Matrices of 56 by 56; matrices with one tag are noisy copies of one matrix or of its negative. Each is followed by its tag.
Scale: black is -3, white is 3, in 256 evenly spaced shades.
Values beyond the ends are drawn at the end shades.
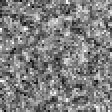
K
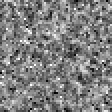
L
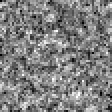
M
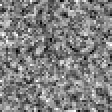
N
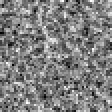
N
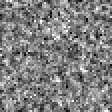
L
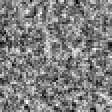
N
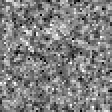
L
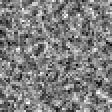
N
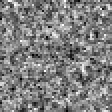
L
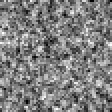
N
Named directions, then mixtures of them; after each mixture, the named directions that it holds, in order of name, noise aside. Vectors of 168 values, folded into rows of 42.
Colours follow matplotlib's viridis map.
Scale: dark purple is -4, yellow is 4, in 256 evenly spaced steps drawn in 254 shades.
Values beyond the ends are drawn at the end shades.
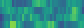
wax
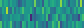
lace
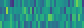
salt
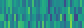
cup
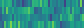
cup, lace, wax.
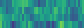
wax.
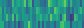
cup, wax.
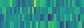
lace, salt, wax.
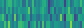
cup.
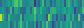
cup, lace, wax.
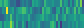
lace, salt, wax.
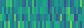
cup.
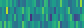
cup, lace.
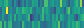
cup, lace, salt.
